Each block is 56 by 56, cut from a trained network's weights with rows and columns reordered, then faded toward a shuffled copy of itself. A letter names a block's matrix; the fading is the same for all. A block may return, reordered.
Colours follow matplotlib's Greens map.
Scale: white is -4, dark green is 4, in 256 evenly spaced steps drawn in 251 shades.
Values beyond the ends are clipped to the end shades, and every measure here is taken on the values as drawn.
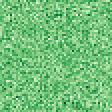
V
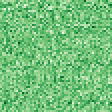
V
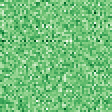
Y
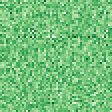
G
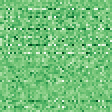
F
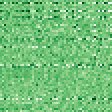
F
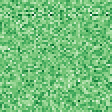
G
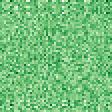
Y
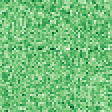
G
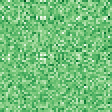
Y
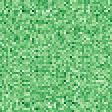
Y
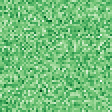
V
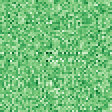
Y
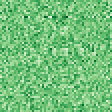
G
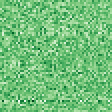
G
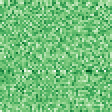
G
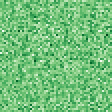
V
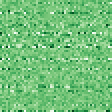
F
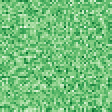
G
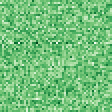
G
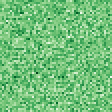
V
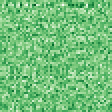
G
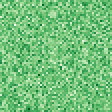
V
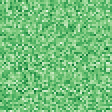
G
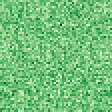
V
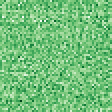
V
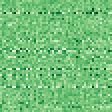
F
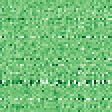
F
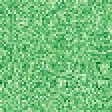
V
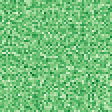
V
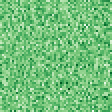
G
